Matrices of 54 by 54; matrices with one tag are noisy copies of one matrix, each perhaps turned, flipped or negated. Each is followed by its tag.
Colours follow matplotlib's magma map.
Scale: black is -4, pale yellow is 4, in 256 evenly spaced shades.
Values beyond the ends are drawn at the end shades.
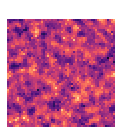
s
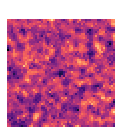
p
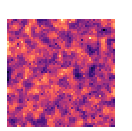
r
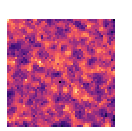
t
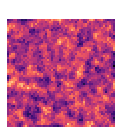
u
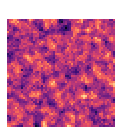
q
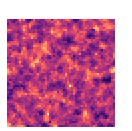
s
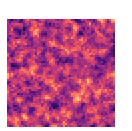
s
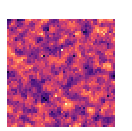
s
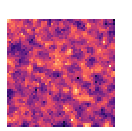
t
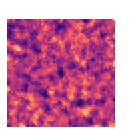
p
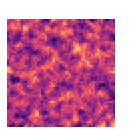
s
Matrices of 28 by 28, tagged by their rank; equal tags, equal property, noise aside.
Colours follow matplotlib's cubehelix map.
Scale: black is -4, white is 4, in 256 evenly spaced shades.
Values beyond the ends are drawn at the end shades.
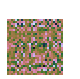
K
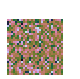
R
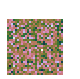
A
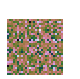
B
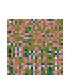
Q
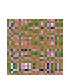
Q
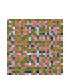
K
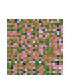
R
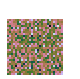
A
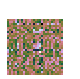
Q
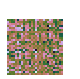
K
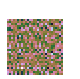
Q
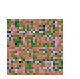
B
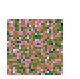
R
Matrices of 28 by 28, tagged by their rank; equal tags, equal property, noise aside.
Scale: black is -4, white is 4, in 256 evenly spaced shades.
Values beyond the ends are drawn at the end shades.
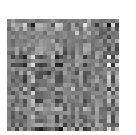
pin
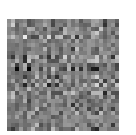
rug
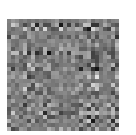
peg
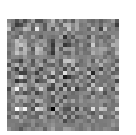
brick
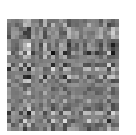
pin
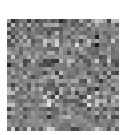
rug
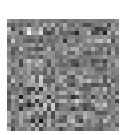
peg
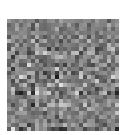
rug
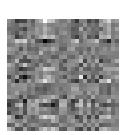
brick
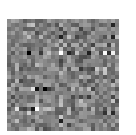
rug
